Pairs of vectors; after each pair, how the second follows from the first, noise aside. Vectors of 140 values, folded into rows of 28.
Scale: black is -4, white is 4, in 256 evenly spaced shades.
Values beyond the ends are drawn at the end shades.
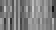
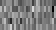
sign-scrambled.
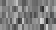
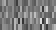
sign-scrambled.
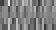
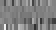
wrapped around, partly zeroed.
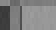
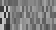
sign-scrambled.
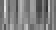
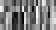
wrapped around, scaled up.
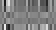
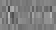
wrapped around, negated, shrunk.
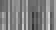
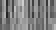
reversed, negated.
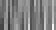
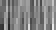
copied.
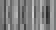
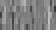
wrapped around, partly zeroed.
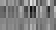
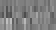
wrapped around, negated, shrunk.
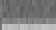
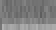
shrunk.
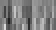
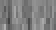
shrunk.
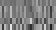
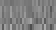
shrunk.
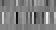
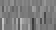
wrapped around, negated, shrunk.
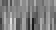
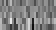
sign-scrambled.
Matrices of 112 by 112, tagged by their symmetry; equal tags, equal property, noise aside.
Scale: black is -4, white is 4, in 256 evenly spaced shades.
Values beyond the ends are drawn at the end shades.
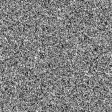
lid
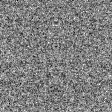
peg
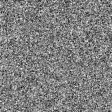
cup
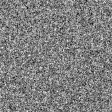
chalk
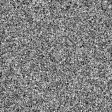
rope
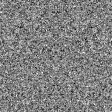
peg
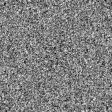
lid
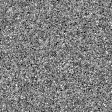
chalk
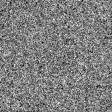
chalk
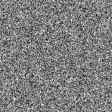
lid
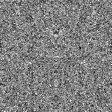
peg
